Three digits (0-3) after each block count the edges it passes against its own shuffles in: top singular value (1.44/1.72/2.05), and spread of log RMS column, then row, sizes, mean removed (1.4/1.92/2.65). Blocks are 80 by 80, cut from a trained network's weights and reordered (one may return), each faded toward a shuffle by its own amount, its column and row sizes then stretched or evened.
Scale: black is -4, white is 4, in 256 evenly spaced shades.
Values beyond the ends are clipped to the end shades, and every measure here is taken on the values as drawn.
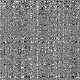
2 1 3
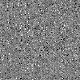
0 2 1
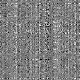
3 2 3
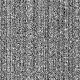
3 0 0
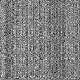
3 0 2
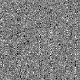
2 2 0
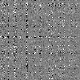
1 3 2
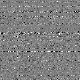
1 1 3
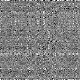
2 2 2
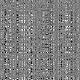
3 3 3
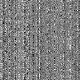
3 3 1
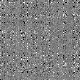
0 3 2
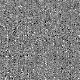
0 1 1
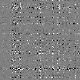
1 3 3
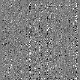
0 3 1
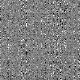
0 3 0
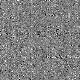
0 0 2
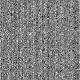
2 1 1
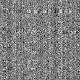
2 1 2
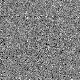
0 1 0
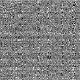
2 3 0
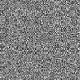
3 1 1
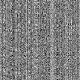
3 2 0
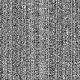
3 0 1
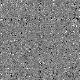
0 2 1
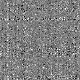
1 1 2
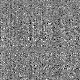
1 0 2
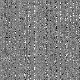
1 3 1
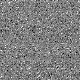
0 1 1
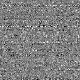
1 0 2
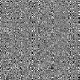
3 3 2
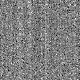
1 0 1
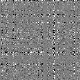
1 3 3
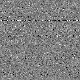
1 0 2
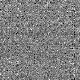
0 1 0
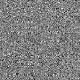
2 1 2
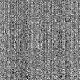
3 1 1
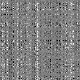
3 3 3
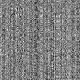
3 1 1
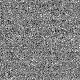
0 0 0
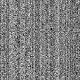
3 1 0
